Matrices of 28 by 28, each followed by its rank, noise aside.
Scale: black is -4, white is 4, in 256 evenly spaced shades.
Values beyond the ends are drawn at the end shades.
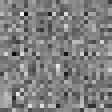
four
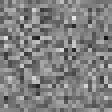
five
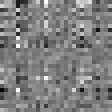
two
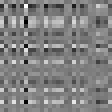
one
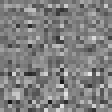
four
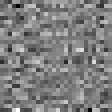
four
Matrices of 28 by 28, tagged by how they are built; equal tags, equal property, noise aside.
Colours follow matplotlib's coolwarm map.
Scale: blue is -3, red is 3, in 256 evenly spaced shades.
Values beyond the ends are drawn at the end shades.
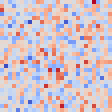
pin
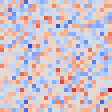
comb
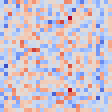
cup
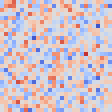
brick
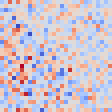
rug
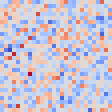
comb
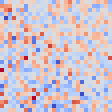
rug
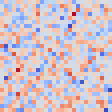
comb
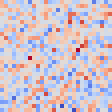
comb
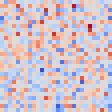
pin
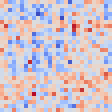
pin
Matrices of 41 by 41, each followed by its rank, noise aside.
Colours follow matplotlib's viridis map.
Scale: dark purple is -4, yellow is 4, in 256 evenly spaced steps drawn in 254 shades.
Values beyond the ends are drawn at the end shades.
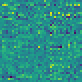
six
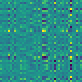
two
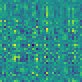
four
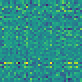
four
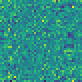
eight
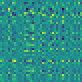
three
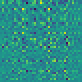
four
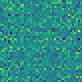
eight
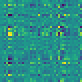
two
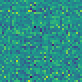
eight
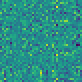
six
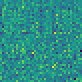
eight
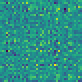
six
